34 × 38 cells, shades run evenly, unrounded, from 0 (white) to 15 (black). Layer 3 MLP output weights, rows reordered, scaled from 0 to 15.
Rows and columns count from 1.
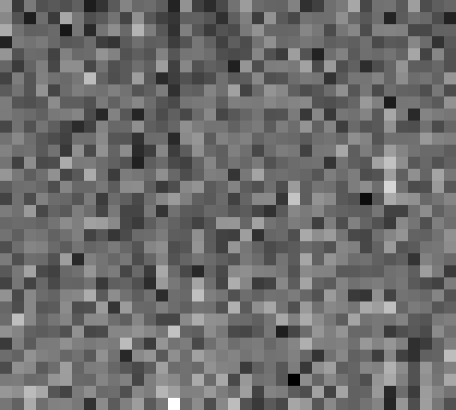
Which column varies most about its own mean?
33
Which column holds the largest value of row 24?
13
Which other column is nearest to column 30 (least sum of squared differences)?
16
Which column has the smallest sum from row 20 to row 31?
26
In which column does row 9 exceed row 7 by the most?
8
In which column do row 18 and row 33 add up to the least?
3
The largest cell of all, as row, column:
32, 25
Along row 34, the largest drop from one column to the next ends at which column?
15
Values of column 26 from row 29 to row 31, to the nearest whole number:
5 9 12
